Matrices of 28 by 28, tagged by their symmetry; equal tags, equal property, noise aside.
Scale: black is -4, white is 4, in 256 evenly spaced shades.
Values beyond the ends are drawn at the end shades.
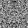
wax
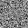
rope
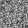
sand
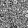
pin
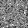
sand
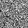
pin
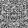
wax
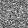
rope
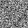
sand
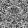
wax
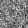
sand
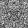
wax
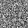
sand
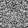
wax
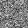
rope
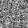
pin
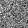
sand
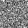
rope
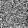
pin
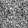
pin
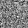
pin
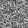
rope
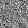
pin
